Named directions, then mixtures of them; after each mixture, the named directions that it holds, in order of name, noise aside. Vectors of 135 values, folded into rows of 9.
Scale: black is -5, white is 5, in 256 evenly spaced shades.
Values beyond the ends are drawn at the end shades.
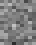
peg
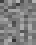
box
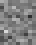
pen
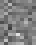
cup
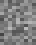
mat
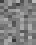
box.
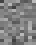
box, peg.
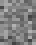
peg, pen.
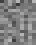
box.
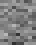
cup, peg.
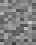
mat, peg.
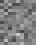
box, cup.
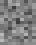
mat, pen.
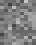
mat, peg.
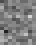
pen.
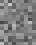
cup, peg.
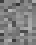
box, mat.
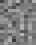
box.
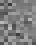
cup, peg.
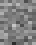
peg.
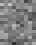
peg.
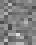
cup.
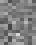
box, cup.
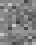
mat, peg.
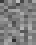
box.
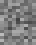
mat.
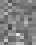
cup.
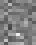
cup.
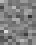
pen.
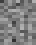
box.
